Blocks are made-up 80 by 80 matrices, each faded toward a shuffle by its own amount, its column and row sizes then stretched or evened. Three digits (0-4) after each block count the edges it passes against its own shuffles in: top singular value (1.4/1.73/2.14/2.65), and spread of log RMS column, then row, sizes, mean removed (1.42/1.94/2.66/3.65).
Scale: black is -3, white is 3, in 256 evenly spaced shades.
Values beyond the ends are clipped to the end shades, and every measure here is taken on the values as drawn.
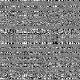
3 1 4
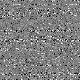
2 0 3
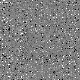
1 2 1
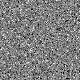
0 0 0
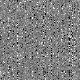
2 3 0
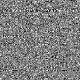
2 0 2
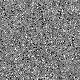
0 0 0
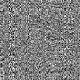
3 3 0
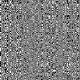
3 4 0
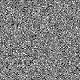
2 0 0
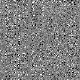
0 3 2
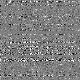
2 2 4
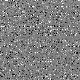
0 0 2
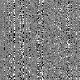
2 4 0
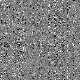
0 3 1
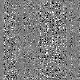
0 4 2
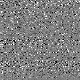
2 0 3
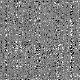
1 3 2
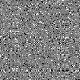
3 0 1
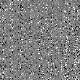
1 3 1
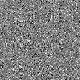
2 0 0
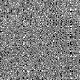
2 2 1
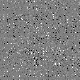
0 2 2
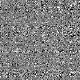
1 2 3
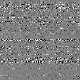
2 1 4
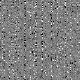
1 3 0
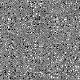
1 1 2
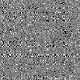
3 2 3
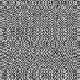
4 1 2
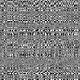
4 2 4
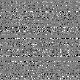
0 1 4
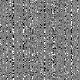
3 4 0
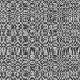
4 2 1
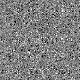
2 1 1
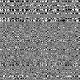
4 1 4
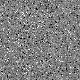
0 1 0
